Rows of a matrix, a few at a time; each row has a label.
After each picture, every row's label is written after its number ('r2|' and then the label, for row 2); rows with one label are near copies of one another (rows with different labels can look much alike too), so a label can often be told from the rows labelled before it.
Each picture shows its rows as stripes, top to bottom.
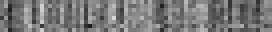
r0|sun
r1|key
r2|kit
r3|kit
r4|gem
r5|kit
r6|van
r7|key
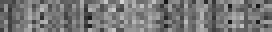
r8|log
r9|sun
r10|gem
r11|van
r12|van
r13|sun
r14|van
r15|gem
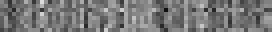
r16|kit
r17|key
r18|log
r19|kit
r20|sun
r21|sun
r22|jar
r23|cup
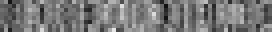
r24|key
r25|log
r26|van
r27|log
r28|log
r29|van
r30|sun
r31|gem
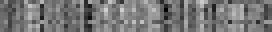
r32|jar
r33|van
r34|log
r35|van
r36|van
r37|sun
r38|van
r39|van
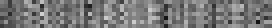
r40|kit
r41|van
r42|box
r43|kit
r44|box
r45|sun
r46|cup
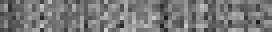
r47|cup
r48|key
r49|key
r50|cup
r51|log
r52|sun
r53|jar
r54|cup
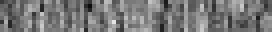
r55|box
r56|van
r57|van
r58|kit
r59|sun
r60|gem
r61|key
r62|jar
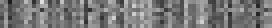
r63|kit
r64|sun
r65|van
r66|sun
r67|gem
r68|jar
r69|sun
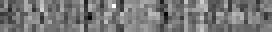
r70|jar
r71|gem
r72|kit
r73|box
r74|van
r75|cup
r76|jar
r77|jar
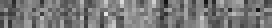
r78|log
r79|log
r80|sun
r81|cup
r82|jar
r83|gem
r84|gem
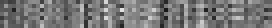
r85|cup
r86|jar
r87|log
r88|jar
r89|box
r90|jar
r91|jar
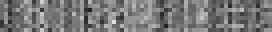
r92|kit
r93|sun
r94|van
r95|key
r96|jar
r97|gem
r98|box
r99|kit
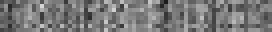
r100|box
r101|key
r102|gem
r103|van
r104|van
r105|cup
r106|kit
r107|cup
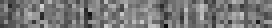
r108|cup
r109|key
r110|jar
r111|van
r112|van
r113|sun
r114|box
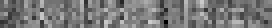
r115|jar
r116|jar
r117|log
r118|key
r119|kit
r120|box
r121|cup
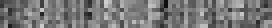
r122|box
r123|box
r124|key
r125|van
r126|box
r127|sun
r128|key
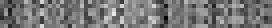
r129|kit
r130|log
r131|gem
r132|gem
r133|box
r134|log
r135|key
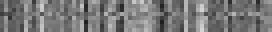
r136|sun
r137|jar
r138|jar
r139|cup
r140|key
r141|jar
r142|jar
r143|jar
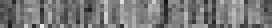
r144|log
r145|box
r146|van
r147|cup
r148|cup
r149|cup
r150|kit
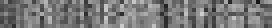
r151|sun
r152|box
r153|cup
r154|jar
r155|cup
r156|cup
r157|log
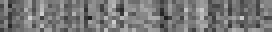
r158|key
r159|gem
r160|jar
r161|key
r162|van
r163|gem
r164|key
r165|cup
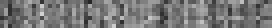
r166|van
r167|kit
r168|key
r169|key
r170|box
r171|jar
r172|gem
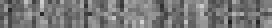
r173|kit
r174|jar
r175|key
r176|van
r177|gem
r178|sun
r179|sun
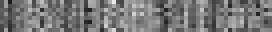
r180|gem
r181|sun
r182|van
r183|sun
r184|cup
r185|van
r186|cup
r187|gem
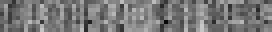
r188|log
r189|key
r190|sun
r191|gem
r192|sun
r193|van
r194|jar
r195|jar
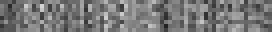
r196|log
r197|kit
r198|kit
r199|log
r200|cup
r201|jar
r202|box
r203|cup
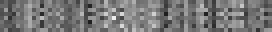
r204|cup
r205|van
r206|gem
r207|log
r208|gem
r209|van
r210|log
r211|sun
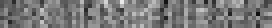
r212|log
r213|box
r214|jar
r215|sun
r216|box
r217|key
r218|sun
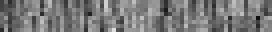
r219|cup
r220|cup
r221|box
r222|van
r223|sun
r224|kit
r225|sun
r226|gem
